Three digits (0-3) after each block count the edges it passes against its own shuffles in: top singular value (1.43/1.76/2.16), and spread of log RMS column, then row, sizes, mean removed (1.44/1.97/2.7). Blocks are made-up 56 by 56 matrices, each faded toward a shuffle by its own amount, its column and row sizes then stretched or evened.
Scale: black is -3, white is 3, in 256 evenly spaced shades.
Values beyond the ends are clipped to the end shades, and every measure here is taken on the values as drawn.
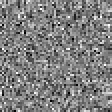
2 0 1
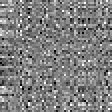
3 2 0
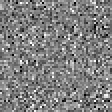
1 1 1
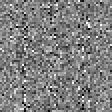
1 2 0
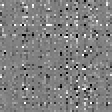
2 3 2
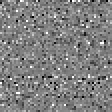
0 0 2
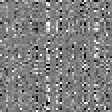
3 3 1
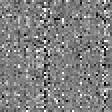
2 3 2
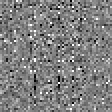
1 2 1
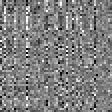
3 3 0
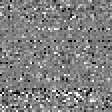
0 0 3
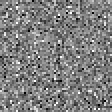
0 1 0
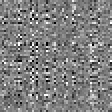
3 3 2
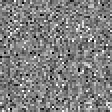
1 0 0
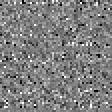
0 1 2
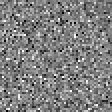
1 0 1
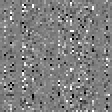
0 3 0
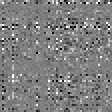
2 3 3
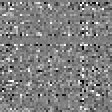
0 2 3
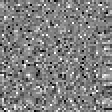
2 0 0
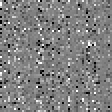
0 3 1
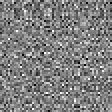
3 0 0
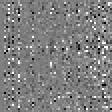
0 3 1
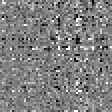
1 2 3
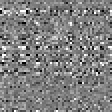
3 1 3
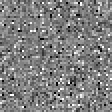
0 2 1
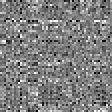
3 1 2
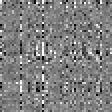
3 3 2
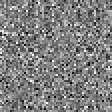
2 0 1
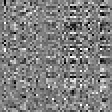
3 3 1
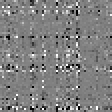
3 3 3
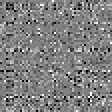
3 1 2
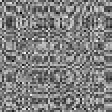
3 0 1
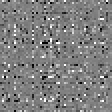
1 3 3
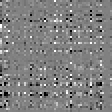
2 3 3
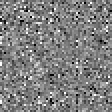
1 1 1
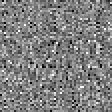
2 1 1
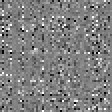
0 3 2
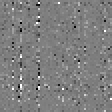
1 2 1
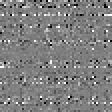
1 1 3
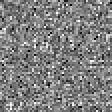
1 1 0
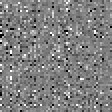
1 2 1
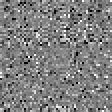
2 0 1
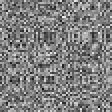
3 0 0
